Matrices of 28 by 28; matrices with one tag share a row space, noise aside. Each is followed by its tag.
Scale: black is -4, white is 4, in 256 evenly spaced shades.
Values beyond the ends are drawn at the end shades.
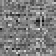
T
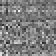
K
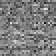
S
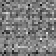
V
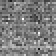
S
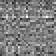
T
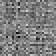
T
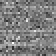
T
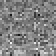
S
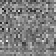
K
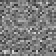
V
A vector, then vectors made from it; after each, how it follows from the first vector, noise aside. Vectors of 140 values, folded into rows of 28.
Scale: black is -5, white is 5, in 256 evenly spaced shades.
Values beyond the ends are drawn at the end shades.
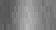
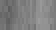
wrapped around, negated, shrunk.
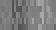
wrapped around, partly zeroed.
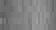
wrapped around, negated, shrunk.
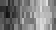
wrapped around, negated, scaled up.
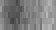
wrapped around, negated.
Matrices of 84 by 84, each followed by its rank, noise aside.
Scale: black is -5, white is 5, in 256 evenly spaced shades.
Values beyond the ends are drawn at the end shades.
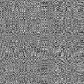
six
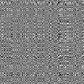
four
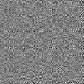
six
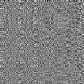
six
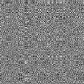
six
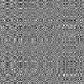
three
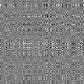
three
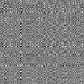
four
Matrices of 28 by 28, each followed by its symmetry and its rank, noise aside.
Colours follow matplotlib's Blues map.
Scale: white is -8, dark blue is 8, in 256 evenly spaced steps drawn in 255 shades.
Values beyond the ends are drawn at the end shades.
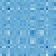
symmetric, rank two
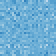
no symmetry, rank four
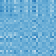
no symmetry, rank two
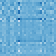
no symmetry, rank two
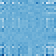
no symmetry, rank two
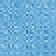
no symmetry, rank three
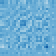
symmetric, rank three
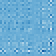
symmetric, rank two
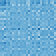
no symmetry, rank three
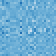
no symmetry, rank three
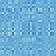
no symmetry, rank two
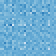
no symmetry, rank three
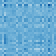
no symmetry, rank two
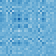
symmetric, rank two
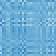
antisymmetric, rank two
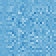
no symmetry, rank four
